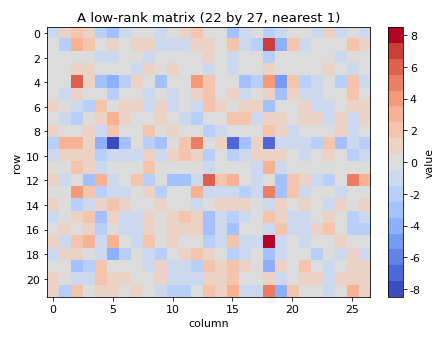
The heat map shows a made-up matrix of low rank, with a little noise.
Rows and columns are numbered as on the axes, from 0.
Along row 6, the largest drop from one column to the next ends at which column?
18
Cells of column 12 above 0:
10
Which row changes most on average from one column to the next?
9
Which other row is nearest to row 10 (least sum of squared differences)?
15
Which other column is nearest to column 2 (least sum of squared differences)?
12
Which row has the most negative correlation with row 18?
7
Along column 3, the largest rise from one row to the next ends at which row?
13
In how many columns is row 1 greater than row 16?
13
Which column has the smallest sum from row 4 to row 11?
5
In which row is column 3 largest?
17
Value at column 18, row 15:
2
